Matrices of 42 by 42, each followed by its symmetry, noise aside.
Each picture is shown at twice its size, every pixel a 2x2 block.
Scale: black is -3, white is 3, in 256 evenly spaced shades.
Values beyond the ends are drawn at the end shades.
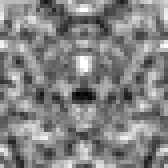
mirrored left to right.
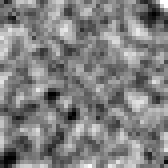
symmetric across the other diagonal.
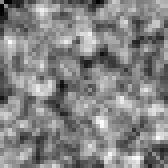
symmetric.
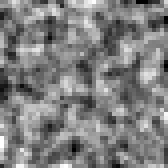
antisymmetric.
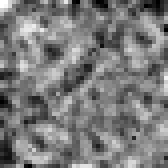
symmetric.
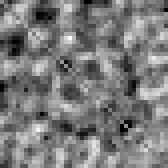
symmetric.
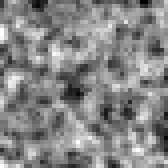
no symmetry.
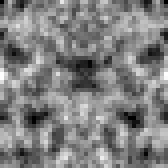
mirrored left to right.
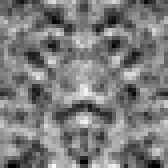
mirrored left to right.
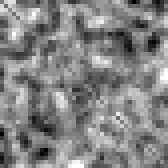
symmetric.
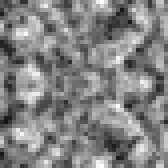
mirrored top to bottom.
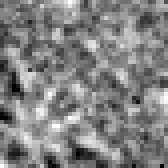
symmetric across the other diagonal.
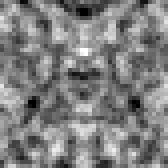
mirrored left to right.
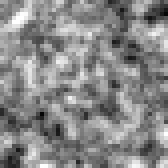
symmetric.
